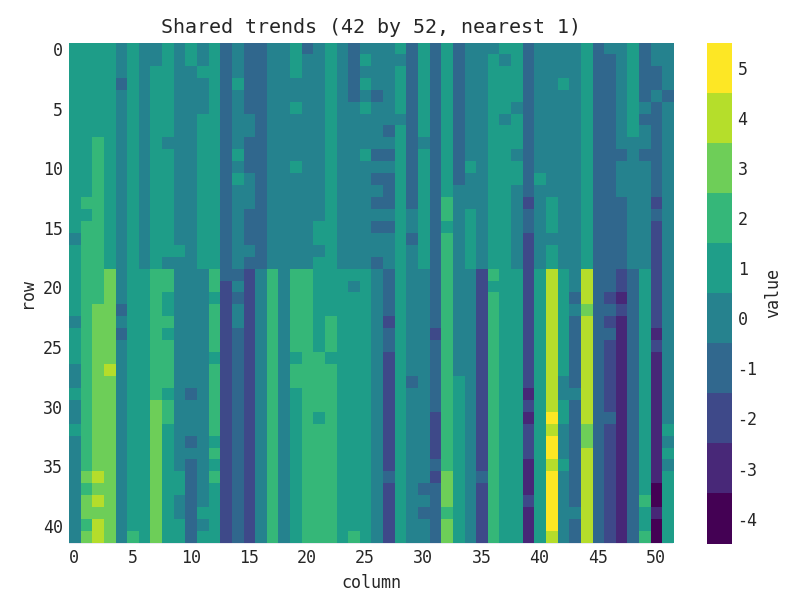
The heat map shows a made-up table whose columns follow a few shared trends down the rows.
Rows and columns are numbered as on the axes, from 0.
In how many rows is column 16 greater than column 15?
23
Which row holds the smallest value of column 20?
0
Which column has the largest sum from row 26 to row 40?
41
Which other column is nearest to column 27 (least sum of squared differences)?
35
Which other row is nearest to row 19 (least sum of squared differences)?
20
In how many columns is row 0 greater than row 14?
7
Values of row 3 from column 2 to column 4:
1 1 -1
